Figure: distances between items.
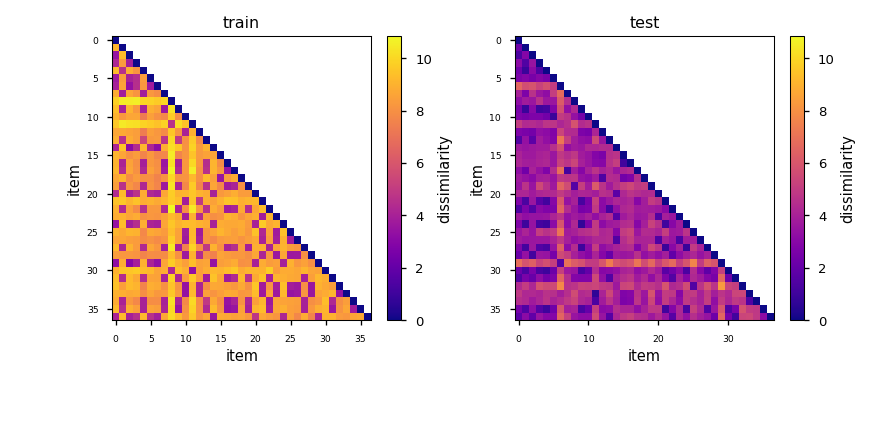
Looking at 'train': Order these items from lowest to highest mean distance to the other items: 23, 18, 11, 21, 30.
23, 21, 18, 30, 11
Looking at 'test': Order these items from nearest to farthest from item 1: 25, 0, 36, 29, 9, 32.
9, 0, 36, 25, 32, 29
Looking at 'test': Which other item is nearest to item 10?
5
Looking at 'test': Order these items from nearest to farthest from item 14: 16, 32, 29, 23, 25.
23, 25, 32, 16, 29
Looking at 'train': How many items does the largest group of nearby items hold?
13
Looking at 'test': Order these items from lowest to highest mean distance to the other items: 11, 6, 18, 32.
18, 11, 32, 6
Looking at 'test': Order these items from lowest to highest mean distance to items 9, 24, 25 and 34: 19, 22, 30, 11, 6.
30, 22, 11, 19, 6
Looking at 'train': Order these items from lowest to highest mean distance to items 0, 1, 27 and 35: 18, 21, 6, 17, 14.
17, 6, 14, 18, 21
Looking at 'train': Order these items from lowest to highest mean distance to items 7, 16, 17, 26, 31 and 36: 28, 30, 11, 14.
28, 14, 30, 11
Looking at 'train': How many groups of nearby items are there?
5
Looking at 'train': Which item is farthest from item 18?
8
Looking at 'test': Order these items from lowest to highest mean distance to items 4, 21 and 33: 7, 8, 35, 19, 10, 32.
35, 10, 7, 8, 19, 32
